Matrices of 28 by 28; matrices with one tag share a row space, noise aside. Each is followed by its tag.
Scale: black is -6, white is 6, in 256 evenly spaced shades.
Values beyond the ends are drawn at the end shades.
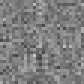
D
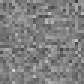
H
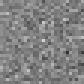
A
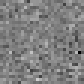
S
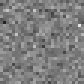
H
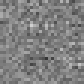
S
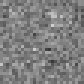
H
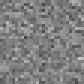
A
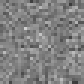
S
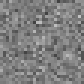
D
